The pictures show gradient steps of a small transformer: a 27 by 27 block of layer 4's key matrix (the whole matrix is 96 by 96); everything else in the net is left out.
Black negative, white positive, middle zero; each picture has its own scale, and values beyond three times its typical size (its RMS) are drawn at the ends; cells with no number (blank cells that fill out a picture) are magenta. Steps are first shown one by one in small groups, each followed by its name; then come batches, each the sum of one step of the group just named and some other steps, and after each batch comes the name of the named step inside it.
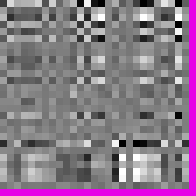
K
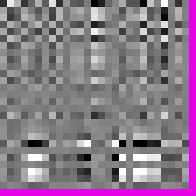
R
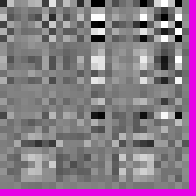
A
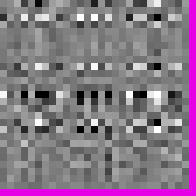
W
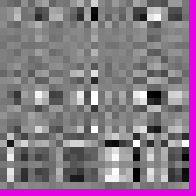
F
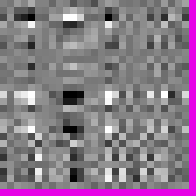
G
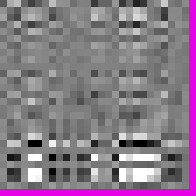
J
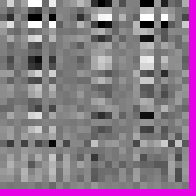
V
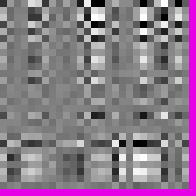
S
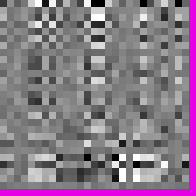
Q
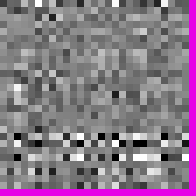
R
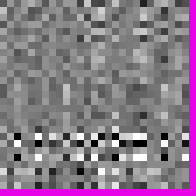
S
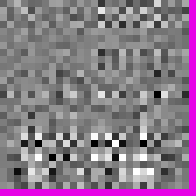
J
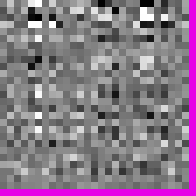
V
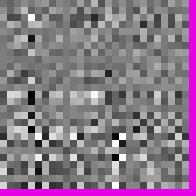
F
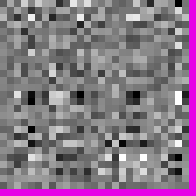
K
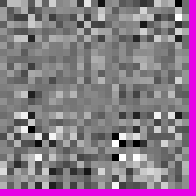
K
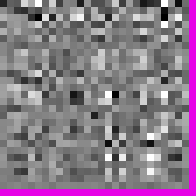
A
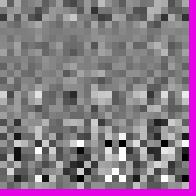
F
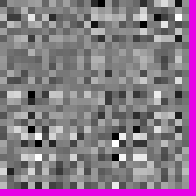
A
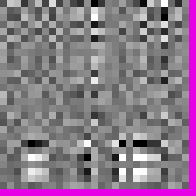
R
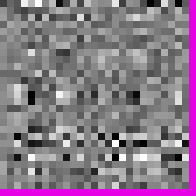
K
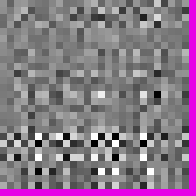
F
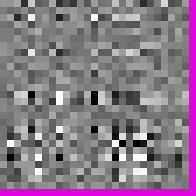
J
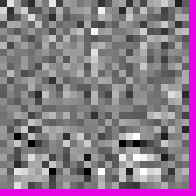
R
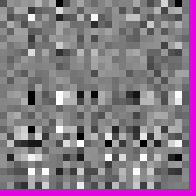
R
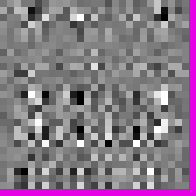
W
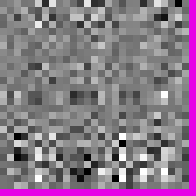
Q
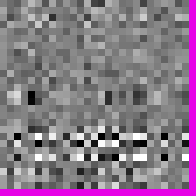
Q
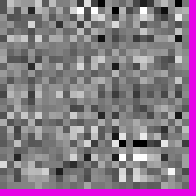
K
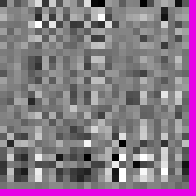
Q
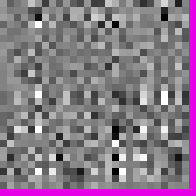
Q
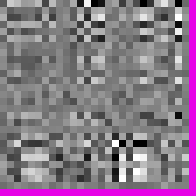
K
